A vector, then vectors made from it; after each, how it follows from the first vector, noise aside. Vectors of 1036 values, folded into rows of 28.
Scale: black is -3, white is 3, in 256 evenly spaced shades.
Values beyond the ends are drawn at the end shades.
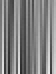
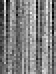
reversed, negated.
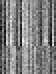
wrapped around, negated.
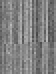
wrapped around, shrunk.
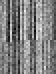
wrapped around, negated.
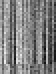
wrapped around, negated.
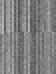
wrapped around, shrunk.
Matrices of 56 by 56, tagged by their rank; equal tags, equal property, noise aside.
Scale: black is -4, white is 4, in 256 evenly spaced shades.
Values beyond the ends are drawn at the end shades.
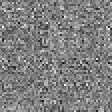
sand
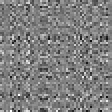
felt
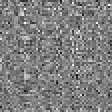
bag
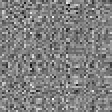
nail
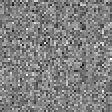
sand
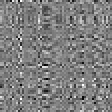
felt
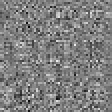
bag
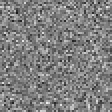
sand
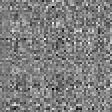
nail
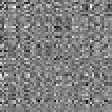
felt
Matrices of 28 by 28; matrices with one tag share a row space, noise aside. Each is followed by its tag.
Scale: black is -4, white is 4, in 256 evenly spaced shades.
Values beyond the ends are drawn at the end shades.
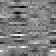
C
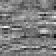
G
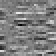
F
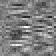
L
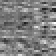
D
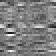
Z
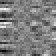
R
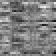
G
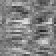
L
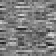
F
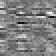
F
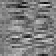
L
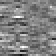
C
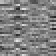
C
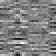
C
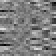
R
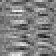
L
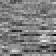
G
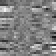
R
